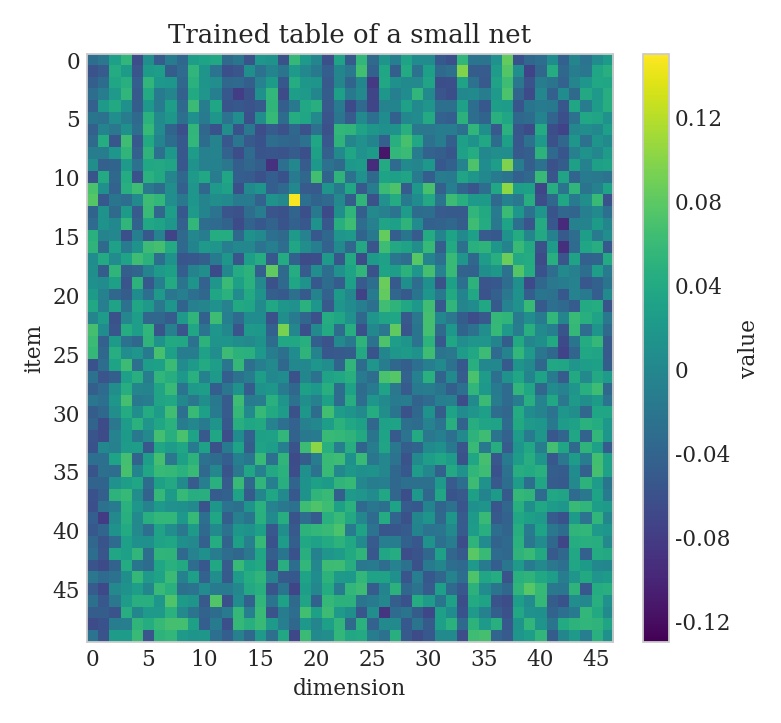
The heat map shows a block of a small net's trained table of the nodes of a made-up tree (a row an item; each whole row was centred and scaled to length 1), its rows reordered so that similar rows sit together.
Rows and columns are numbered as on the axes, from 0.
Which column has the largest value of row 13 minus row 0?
23
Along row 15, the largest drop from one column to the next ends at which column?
27
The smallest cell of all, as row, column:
8, 26
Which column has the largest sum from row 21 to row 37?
45
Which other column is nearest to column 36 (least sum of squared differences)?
41
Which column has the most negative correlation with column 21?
28
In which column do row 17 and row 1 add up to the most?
37
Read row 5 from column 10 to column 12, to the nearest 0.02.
-0.02 0.02 -0.02
